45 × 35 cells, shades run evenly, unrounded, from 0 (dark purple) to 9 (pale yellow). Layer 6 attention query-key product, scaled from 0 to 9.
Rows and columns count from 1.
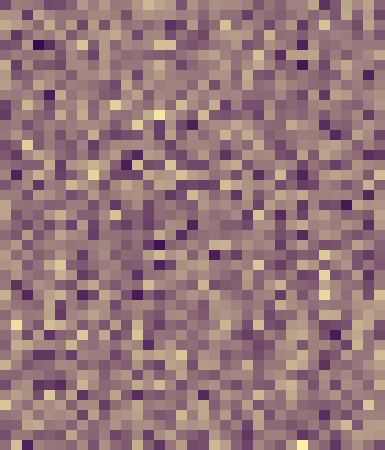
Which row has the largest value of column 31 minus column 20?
26
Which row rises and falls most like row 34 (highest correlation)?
45
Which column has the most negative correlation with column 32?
7
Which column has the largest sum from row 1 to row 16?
15
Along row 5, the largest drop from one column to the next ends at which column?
4
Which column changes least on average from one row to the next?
29
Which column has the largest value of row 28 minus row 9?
30
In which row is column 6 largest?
27
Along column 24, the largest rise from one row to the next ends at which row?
22
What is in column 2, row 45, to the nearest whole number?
7
